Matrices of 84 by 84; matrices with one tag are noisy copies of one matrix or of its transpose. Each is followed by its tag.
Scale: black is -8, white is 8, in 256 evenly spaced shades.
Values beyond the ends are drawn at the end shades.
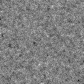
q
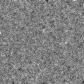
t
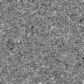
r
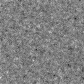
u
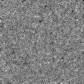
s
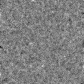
t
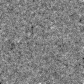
r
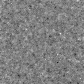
u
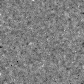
t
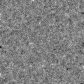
t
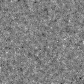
q
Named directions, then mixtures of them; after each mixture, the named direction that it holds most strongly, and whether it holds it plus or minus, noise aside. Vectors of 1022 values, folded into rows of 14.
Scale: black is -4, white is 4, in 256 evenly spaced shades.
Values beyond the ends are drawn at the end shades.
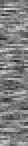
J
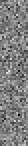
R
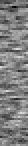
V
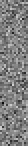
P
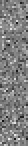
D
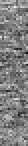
V, minus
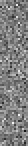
R, minus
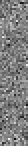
D, plus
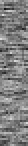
J, minus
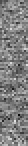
D, plus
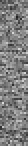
P, minus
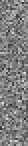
P, minus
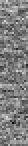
V, minus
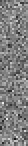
P, minus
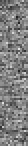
P, minus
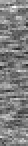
V, minus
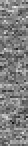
V, minus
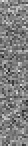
P, minus
